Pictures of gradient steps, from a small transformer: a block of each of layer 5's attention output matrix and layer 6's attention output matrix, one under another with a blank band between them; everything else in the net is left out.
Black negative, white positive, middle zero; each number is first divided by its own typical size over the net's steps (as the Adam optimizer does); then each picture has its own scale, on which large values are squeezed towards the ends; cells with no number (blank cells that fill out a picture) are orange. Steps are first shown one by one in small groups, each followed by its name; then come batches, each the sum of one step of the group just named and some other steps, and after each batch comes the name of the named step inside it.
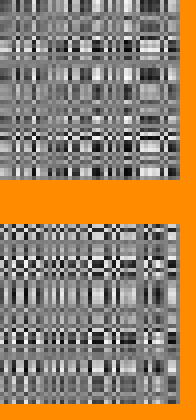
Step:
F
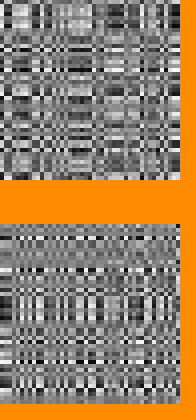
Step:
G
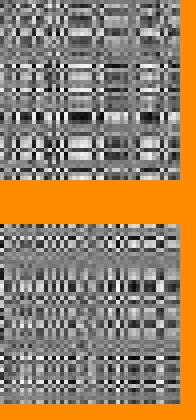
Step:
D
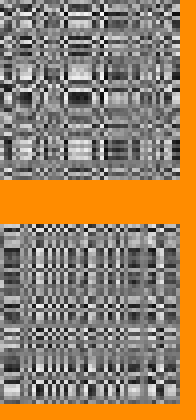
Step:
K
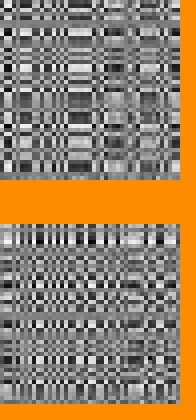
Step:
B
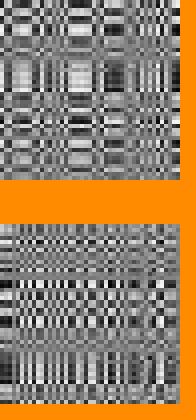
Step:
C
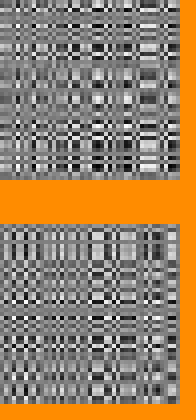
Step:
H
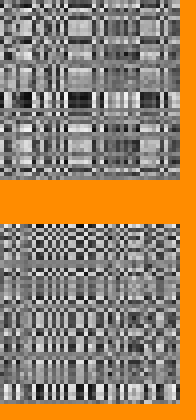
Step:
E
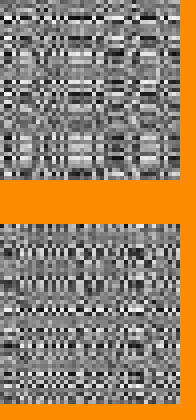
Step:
E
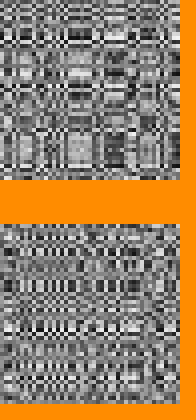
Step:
K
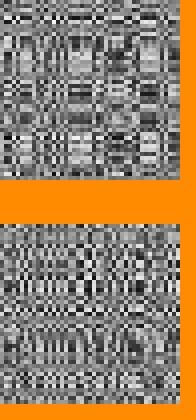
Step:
E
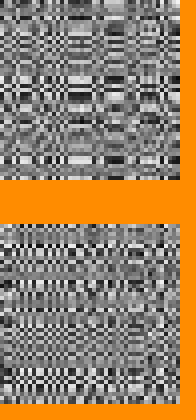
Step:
C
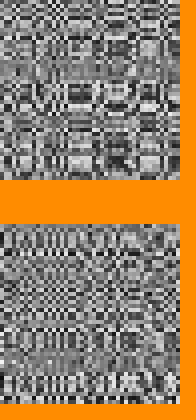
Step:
G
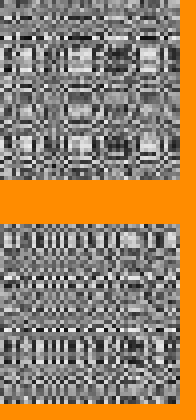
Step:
B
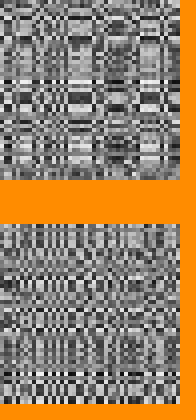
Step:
C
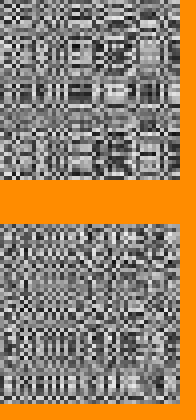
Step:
H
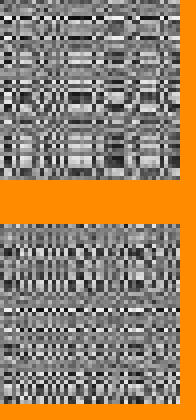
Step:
E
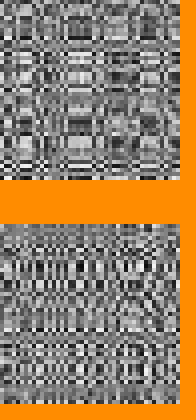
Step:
G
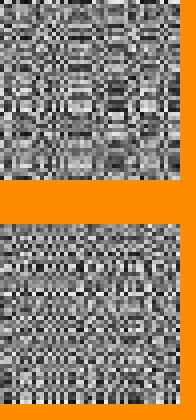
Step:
G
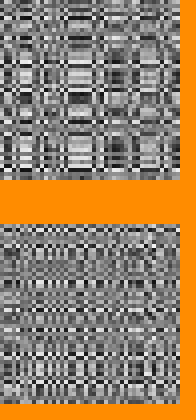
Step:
K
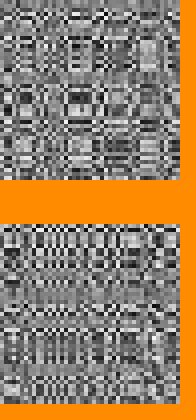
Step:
K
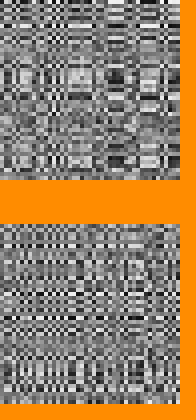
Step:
H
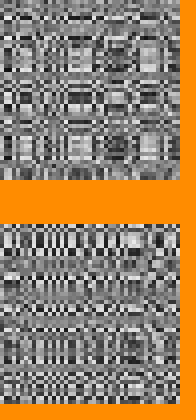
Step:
B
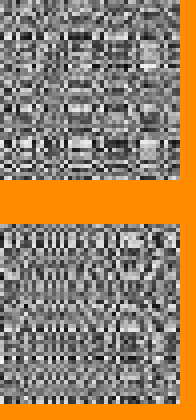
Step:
G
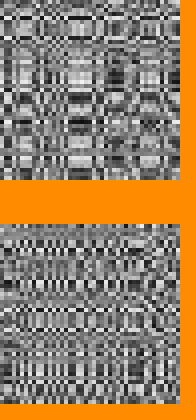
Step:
C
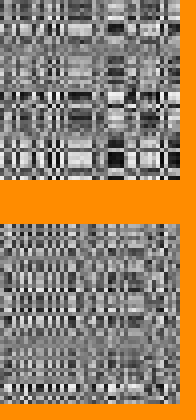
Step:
D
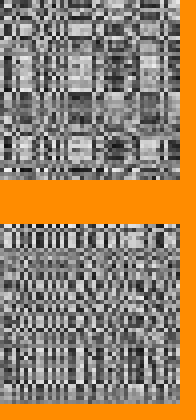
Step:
B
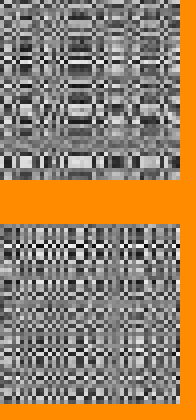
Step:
G
